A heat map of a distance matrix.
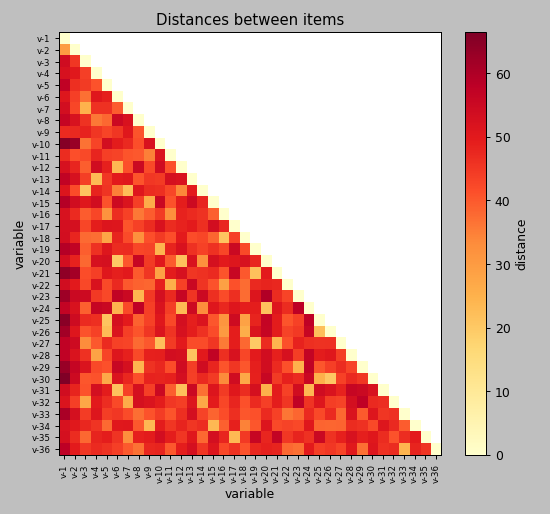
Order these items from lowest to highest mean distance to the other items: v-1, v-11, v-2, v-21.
v-11, v-21, v-2, v-1
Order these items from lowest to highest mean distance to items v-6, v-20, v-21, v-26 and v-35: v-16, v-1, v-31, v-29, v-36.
v-31, v-16, v-36, v-29, v-1
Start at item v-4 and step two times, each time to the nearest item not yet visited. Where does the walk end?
v-28
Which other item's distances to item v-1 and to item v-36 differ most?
v-33
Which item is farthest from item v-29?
v-1
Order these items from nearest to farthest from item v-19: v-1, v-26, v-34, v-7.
v-34, v-7, v-26, v-1
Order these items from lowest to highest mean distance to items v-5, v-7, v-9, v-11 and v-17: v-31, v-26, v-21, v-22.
v-22, v-26, v-31, v-21
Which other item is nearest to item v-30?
v-26
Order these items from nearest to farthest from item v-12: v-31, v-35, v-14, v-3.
v-31, v-14, v-3, v-35
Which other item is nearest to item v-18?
v-16
